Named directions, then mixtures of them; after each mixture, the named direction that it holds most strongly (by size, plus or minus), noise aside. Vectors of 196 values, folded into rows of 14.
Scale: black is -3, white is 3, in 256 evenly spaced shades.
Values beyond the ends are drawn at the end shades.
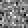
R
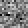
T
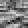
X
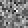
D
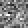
T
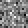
R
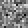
D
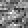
X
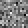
R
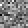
T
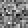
T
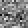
T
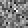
D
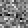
T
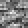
X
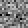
T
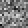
T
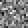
R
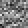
T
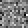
R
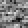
X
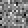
R
